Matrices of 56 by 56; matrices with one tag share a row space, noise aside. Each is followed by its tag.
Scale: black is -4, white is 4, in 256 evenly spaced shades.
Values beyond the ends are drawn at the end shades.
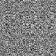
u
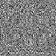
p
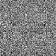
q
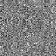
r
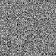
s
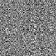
u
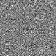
u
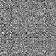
q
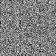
p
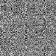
q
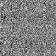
q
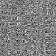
s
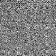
s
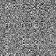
u
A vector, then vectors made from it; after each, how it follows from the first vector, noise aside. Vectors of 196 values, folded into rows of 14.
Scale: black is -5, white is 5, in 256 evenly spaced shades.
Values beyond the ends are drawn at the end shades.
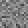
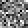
wrapped around, negated, scaled up.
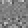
reversed, negated, partly zeroed.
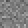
negated, shrunk.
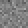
reversed, shrunk.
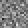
negated.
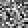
wrapped around, scaled up.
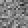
sign-scrambled.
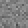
shrunk.
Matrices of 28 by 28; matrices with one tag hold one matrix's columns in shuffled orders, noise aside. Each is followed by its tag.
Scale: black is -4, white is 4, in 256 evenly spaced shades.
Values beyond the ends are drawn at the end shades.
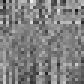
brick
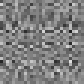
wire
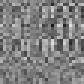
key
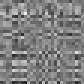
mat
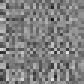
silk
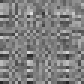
mat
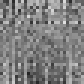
brick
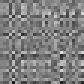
mat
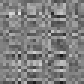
mat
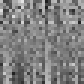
brick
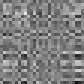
mat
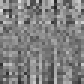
brick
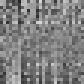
brick
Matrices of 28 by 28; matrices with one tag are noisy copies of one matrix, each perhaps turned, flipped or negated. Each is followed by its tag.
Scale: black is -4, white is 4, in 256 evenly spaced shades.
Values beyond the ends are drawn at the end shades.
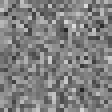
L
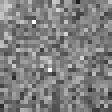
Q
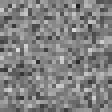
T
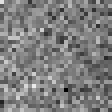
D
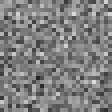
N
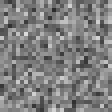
T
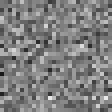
L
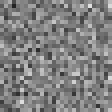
N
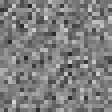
L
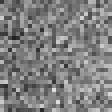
D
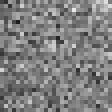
Q
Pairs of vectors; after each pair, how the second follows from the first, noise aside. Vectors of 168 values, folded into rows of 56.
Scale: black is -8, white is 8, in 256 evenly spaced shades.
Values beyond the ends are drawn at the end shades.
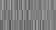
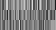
wrapped around, negated, scaled up.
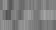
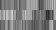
reversed, scaled up.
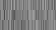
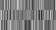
wrapped around, negated, scaled up.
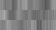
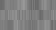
wrapped around, negated, shrunk.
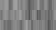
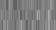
negated, partly zeroed.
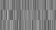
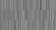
wrapped around, negated, shrunk.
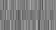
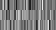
negated, scaled up.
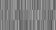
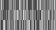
reversed, scaled up.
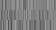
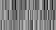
reversed, scaled up.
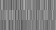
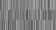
reversed, negated.
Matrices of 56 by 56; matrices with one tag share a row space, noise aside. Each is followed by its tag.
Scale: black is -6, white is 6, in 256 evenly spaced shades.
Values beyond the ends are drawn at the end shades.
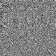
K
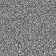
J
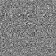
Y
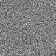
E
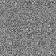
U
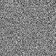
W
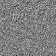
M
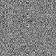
Y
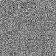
Y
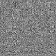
U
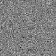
Y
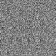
E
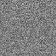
M
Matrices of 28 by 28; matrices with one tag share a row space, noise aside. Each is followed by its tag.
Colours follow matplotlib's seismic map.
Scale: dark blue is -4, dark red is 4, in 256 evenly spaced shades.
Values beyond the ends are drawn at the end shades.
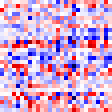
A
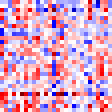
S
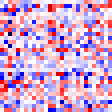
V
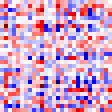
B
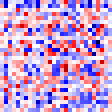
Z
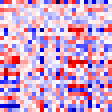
B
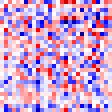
Z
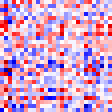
V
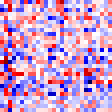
V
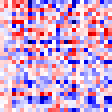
A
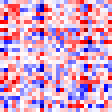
B
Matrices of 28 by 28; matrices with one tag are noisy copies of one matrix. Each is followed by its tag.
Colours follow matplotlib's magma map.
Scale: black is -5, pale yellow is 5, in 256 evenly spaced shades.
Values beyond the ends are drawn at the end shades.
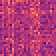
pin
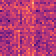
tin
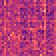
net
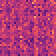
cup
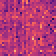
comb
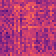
tin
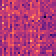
pin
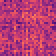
comb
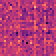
net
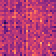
comb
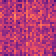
comb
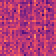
net
